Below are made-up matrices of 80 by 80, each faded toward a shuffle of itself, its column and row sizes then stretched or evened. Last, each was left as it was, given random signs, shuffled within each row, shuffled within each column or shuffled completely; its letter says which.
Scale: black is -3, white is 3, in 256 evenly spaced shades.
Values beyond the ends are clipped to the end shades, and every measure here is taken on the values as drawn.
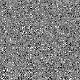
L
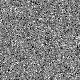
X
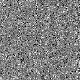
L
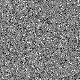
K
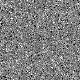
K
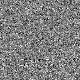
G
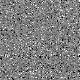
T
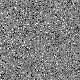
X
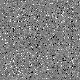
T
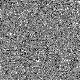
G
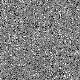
K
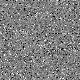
G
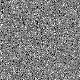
K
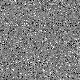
G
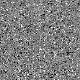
T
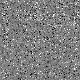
T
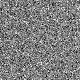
X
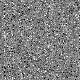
K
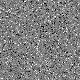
X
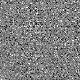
L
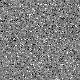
G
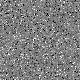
X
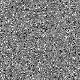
K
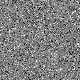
X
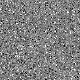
T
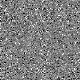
L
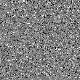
G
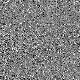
T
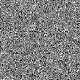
L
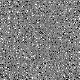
T
